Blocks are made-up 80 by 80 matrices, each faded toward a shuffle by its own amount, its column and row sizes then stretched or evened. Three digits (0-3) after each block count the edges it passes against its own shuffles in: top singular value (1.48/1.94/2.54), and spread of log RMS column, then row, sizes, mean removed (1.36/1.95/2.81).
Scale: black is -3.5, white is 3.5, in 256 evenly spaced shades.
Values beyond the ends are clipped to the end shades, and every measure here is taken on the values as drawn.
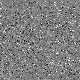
0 0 1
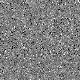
0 1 1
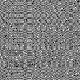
3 0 0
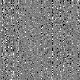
2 3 0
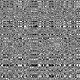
3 1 3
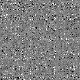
1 2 2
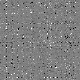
1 2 2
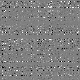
0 2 3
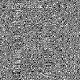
2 1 1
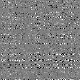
1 2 3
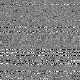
2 0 3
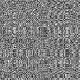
3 2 0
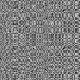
3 3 0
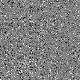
1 1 0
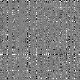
2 3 2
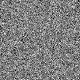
1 1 0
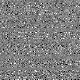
0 1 3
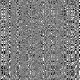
3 3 0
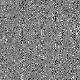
1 2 0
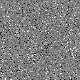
0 1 0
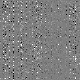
1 3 1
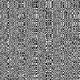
3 3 0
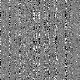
2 3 0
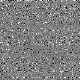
0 1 3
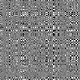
3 3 3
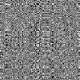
3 2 2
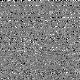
0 1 3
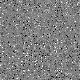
1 1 1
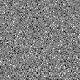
2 0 0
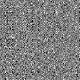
2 2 0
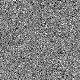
0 1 0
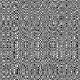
3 3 1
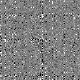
1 3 2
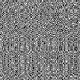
3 1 0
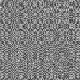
3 1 1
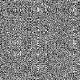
2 2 1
